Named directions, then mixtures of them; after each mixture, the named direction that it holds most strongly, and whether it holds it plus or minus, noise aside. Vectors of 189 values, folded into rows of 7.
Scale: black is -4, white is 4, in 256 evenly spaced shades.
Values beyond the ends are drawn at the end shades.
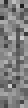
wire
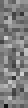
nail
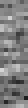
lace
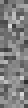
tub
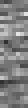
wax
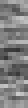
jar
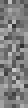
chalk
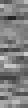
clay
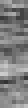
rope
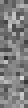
tub, plus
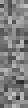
chalk, minus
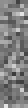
nail, minus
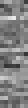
clay, minus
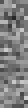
tub, minus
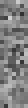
nail, plus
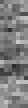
jar, plus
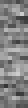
jar, minus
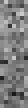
tub, minus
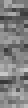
rope, plus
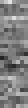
clay, minus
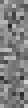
tub, minus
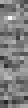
clay, minus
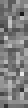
nail, plus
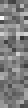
wax, plus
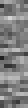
clay, minus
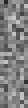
tub, plus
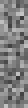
tub, minus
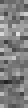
wax, plus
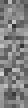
chalk, plus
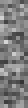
lace, plus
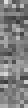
rope, plus
